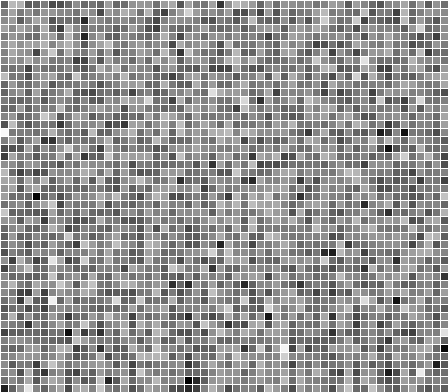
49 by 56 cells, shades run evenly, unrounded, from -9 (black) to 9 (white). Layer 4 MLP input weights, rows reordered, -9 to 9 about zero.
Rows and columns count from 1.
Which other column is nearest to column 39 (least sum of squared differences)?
48
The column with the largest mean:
36
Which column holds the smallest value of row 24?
26
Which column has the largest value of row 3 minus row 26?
45
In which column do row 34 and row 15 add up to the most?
22
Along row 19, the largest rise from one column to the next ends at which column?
14
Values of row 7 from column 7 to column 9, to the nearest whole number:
5 -1 3
